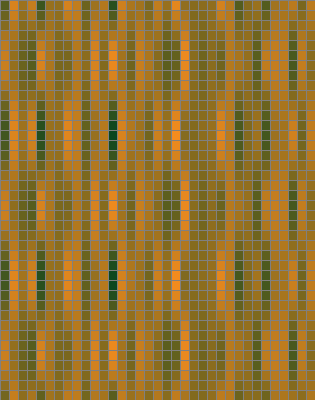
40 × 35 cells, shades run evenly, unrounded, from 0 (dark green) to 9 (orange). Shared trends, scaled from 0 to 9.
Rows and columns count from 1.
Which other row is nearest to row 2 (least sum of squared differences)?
31
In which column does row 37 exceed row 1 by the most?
13
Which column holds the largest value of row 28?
20
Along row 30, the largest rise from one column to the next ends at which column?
14
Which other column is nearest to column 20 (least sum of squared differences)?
25
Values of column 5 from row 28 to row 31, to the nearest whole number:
1 1 2 3
